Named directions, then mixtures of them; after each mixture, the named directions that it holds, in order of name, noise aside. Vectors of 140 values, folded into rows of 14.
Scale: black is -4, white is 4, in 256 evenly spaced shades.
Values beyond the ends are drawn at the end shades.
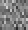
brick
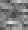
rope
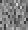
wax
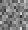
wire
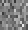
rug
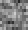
rope, wax.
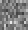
rope, wax.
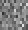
rug.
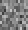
brick, wire.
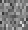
rug, wax.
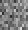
rug, wire.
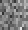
rug, wire.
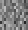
wax, wire.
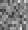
rope, wire.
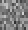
brick, wax.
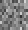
wire.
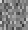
rug, wax.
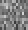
brick, wax.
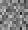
wire.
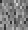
wax.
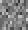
wax, wire.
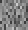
wax.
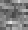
rope.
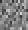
wax, wire.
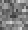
rope, rug.
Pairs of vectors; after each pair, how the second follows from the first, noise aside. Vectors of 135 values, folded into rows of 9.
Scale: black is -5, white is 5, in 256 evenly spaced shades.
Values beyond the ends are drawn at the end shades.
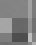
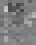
reversed, partly zeroed.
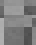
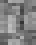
wrapped around, negated.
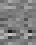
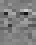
reversed, partly zeroed.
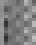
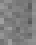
reversed, shrunk.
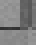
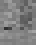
partly zeroed.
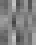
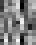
reversed, negated, scaled up.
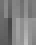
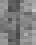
wrapped around.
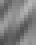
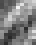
reversed, negated, scaled up.
